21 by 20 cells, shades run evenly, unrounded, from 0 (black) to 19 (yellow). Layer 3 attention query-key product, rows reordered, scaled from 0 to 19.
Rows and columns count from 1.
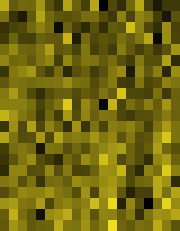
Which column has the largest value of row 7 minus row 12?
3
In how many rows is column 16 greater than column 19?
4
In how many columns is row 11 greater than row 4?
12
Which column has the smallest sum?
17
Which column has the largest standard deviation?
19
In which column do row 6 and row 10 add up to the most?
8
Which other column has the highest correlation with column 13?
18
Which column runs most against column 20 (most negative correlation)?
16
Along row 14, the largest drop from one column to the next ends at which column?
5
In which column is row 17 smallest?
20
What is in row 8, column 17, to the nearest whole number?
6
